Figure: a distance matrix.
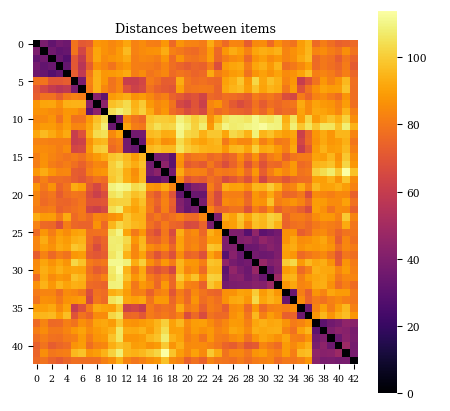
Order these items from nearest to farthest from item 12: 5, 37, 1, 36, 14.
14, 5, 36, 37, 1
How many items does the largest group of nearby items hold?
8
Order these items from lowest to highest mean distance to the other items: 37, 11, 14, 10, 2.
2, 37, 14, 10, 11
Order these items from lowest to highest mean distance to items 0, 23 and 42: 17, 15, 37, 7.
37, 7, 15, 17
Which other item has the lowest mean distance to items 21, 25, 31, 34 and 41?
28
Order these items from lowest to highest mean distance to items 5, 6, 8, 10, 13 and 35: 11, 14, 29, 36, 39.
14, 36, 11, 39, 29
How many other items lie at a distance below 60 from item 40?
5
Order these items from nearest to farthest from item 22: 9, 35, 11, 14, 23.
9, 35, 23, 14, 11
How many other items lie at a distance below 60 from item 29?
7
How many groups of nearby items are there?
12
